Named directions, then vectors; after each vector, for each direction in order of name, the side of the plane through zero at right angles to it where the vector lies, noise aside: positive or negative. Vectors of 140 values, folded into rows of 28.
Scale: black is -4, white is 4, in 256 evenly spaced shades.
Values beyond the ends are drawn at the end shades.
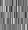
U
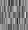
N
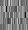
negative, positive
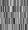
negative, negative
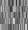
positive, positive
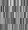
negative, negative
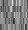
negative, negative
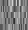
negative, negative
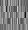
negative, positive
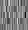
negative, positive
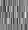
positive, negative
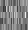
positive, negative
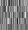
positive, negative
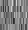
negative, negative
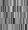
negative, negative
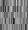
negative, negative
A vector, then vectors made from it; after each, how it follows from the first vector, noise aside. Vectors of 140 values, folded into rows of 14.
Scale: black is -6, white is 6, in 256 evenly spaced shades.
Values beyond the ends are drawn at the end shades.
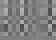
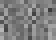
reversed.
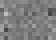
reversed, partly zeroed.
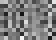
wrapped around, negated, scaled up.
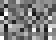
reversed, scaled up.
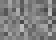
negated.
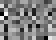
reversed, scaled up.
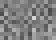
reversed.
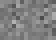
wrapped around, negated, partly zeroed.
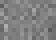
reversed, negated, shrunk.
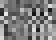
reversed, scaled up.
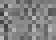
reversed.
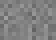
reversed, negated, shrunk.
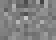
wrapped around, negated, partly zeroed.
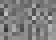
reversed.
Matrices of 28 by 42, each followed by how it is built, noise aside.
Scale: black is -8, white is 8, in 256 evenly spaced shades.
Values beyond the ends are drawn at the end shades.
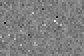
sparse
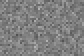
repeating rows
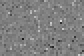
sparse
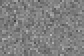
noise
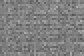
blocks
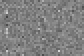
uneven columns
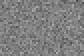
noise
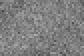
smooth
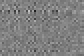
low rank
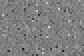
sparse
